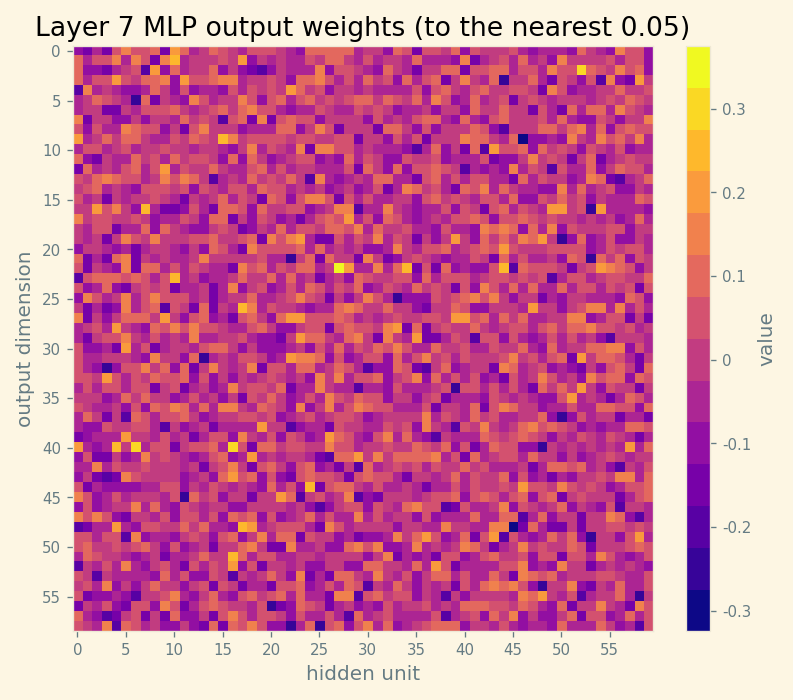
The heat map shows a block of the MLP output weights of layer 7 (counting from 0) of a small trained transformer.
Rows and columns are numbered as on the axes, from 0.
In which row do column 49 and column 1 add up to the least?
48
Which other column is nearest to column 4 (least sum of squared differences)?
12
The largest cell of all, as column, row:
27, 22
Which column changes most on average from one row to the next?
0
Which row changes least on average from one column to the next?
20
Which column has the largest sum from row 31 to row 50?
6
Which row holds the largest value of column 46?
44
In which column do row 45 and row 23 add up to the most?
10
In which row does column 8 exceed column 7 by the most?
2
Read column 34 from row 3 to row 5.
0.1 -0.05 0
